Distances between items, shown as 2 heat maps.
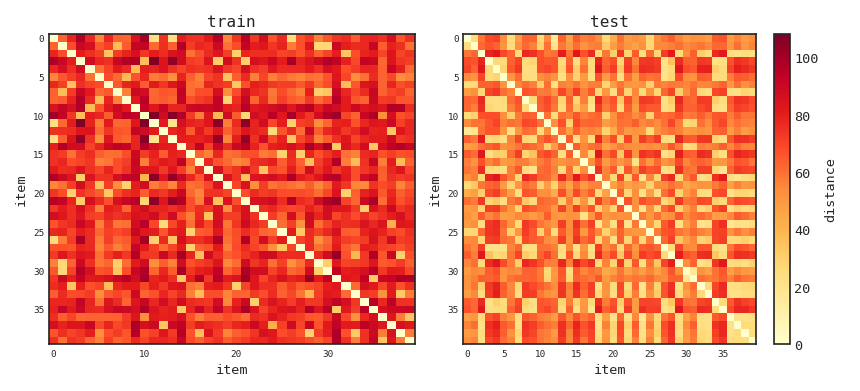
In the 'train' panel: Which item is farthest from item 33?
9
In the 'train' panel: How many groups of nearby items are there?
13
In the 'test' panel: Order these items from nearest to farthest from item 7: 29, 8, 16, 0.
29, 0, 16, 8
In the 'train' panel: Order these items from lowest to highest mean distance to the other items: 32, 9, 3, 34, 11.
32, 11, 34, 3, 9
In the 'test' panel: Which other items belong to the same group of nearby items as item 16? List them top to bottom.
23
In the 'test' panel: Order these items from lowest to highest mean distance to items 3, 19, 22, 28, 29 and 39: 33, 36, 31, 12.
36, 33, 12, 31
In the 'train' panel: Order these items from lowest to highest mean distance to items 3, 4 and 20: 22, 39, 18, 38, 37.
18, 39, 38, 22, 37
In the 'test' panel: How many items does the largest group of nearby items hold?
14
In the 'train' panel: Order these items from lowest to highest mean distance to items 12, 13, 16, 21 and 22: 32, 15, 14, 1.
15, 32, 1, 14
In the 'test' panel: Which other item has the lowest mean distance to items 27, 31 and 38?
30
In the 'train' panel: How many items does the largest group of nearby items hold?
4
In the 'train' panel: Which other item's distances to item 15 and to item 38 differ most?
28
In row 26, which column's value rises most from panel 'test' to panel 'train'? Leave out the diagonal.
18
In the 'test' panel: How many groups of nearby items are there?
5
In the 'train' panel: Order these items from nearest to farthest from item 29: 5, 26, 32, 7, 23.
7, 26, 5, 32, 23
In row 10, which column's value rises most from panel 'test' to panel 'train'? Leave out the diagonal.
0
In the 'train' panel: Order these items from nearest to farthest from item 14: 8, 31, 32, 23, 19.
31, 23, 19, 32, 8
